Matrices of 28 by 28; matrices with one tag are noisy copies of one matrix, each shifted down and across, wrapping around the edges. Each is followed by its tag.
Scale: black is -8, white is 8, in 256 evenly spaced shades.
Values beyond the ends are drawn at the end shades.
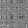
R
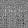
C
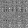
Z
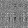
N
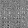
C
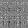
N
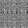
Z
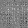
C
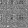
R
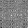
C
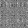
Z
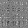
N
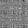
R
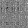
N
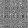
Z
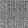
C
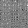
C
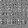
Z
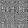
Z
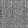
C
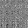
N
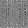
C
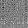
C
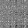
N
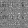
R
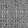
C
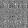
Z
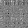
Z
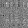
Z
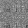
R
